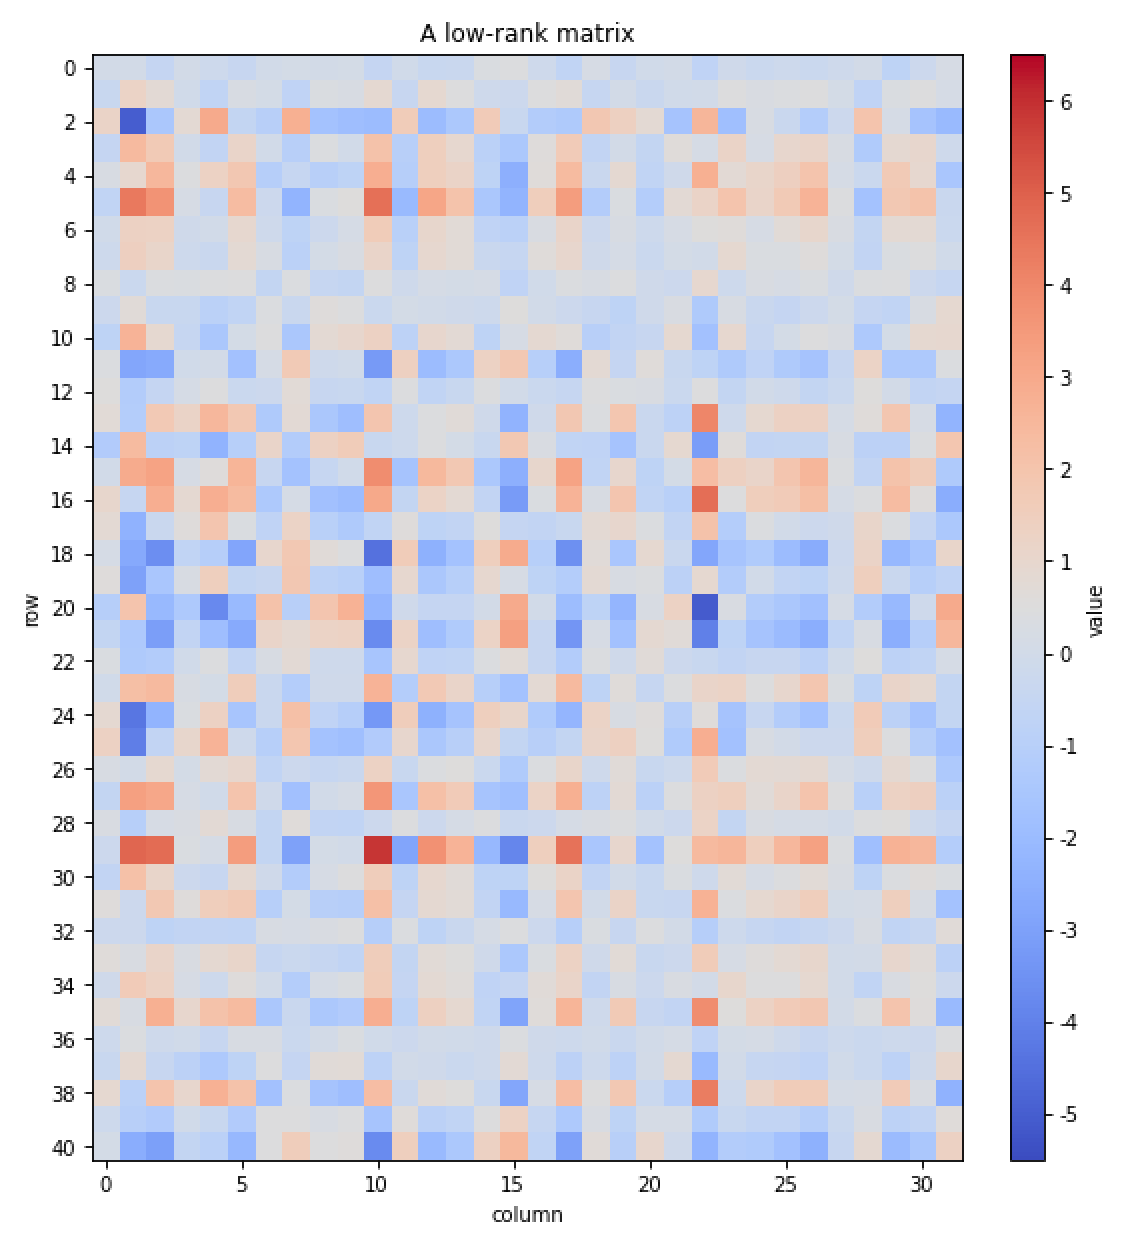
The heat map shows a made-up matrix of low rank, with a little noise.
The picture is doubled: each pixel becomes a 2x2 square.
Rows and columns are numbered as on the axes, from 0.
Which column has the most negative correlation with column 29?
15
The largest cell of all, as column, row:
10, 29
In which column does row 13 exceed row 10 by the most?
22
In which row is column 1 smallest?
2
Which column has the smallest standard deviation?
27
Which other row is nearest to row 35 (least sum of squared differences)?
16
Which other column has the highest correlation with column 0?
4
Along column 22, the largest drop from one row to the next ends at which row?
14
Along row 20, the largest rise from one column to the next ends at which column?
23
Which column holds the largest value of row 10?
1
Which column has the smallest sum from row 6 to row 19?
31
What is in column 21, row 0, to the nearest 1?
0
